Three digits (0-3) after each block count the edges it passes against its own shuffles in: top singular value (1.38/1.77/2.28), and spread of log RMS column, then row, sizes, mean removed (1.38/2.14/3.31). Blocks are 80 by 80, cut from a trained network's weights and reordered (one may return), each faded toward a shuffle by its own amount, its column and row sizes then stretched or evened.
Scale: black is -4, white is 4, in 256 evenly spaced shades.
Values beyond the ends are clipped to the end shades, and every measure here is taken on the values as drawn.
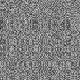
3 0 0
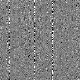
2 2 0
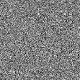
1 1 1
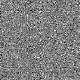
1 1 0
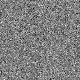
1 0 0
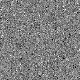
1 1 0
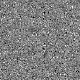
1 1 1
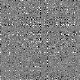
1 2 2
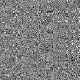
2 2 1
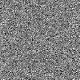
1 1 1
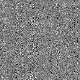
0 2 1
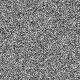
0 0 0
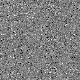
0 1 1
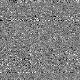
1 1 2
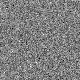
0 0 0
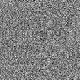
2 0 0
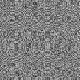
3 0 0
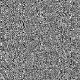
2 2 0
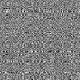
3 1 2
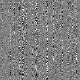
1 3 0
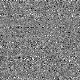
0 0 2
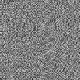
3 1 0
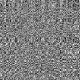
3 2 1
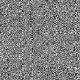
2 2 1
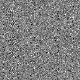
1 2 0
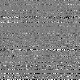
1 1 3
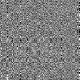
3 2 0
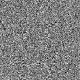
1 0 1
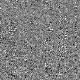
1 2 1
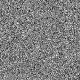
1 0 0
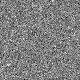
1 0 0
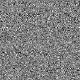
1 0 2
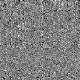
2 1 1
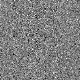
0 1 0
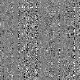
1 3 1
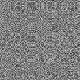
3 0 1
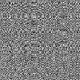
3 1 2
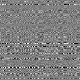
3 0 3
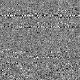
2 1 2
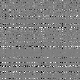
2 2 3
